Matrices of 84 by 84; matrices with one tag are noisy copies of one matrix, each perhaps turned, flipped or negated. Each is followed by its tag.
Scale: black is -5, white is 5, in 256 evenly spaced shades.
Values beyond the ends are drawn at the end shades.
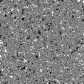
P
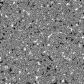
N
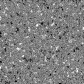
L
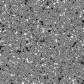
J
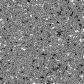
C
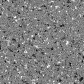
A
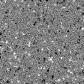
C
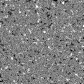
N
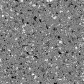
L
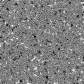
N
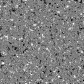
N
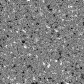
L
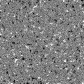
P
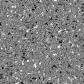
L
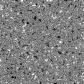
L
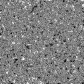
P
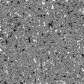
C
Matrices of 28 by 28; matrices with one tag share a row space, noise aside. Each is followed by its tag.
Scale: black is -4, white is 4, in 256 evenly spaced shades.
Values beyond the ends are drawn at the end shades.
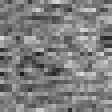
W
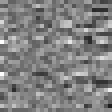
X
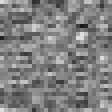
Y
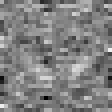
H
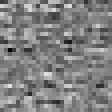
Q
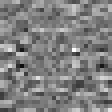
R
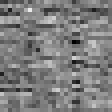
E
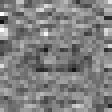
H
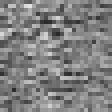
Q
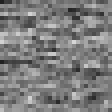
E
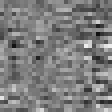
X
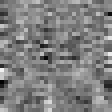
H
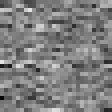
W
